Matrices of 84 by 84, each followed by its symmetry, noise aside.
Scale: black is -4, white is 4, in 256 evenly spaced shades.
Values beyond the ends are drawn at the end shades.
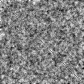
symmetric.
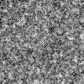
symmetric.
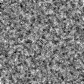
same after a half turn.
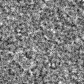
symmetric across the other diagonal.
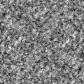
same after a half turn.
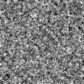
symmetric across the other diagonal.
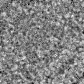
symmetric.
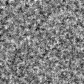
antisymmetric.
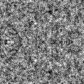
mirrored top to bottom.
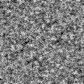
same after a half turn.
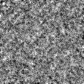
symmetric.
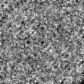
symmetric.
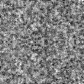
mirrored top to bottom.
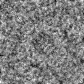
symmetric.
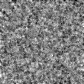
antisymmetric.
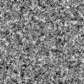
antisymmetric.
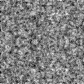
mirrored top to bottom.
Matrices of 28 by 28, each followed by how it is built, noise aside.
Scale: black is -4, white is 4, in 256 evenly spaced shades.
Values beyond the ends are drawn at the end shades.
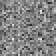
repeating rows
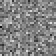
repeating rows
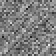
Hankel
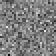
noise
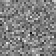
noise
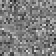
noise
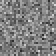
noise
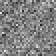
Hankel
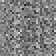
repeating rows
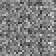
repeating rows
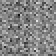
repeating rows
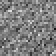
Hankel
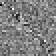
banded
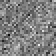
Hankel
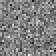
noise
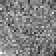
smooth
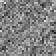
Hankel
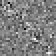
banded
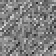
Hankel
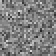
noise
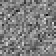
Hankel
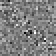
banded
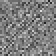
Hankel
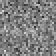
noise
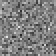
noise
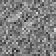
Hankel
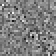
banded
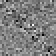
banded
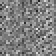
repeating rows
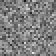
repeating rows
